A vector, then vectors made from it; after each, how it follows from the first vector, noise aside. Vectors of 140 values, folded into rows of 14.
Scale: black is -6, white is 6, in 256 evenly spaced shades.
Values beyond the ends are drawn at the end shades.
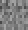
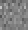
negated, partly zeroed.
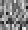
reversed, scaled up.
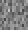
wrapped around.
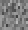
wrapped around.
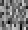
reversed, scaled up.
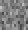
reversed.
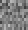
copied.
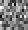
negated, scaled up.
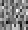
reversed, scaled up.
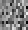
reversed, scaled up.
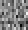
reversed, scaled up.
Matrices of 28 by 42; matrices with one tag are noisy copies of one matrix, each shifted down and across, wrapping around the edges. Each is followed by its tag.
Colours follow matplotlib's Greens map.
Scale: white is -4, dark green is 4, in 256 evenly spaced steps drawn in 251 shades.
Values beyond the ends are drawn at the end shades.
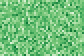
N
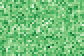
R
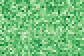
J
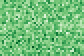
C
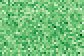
J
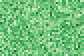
N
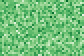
R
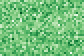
C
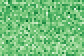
C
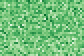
C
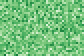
R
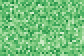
C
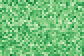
J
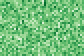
N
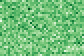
J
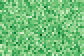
N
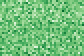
C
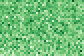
J
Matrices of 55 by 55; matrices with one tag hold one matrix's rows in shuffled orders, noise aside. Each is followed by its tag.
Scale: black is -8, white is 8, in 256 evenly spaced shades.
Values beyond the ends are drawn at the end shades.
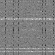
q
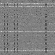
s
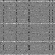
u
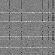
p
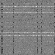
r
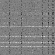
p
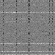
u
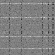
p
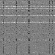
u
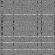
r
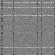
r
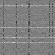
u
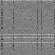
r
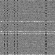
s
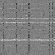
u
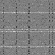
u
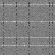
u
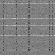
u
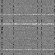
r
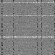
r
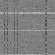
s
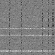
p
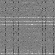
q
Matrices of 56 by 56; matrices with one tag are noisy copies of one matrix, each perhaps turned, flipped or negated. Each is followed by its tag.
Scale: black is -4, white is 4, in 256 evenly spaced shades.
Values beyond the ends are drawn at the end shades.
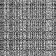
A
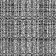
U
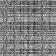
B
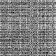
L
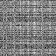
B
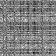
B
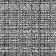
A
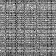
A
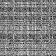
B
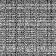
A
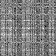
B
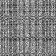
U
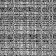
B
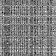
A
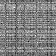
A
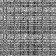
B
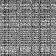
A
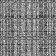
U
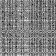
L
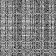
B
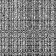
L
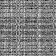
U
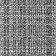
A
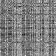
B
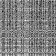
L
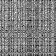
L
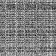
A
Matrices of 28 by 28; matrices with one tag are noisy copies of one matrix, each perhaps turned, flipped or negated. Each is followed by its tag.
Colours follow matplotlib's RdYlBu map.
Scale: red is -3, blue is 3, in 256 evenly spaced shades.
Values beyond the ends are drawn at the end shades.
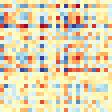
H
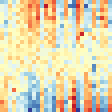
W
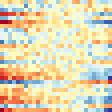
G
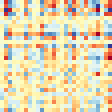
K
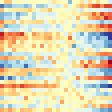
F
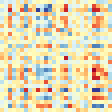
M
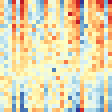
G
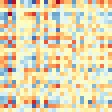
K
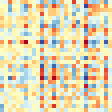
H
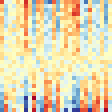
F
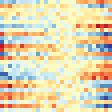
F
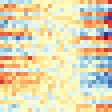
W
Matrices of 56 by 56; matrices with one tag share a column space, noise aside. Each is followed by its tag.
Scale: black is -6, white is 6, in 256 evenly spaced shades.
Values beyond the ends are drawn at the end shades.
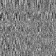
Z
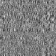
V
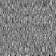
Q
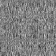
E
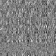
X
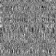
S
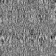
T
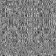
X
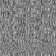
X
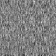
Q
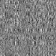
V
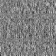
E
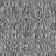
E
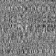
S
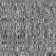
E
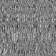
S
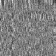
Z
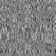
S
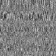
Z
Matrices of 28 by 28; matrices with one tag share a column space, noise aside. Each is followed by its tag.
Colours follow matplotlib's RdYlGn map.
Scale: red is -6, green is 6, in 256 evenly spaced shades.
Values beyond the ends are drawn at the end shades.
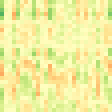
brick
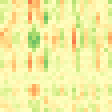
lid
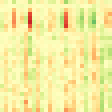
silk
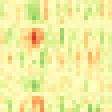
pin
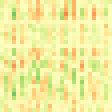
brick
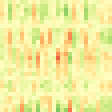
pin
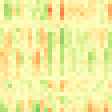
pin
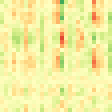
lid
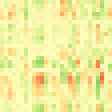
brick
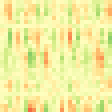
pin
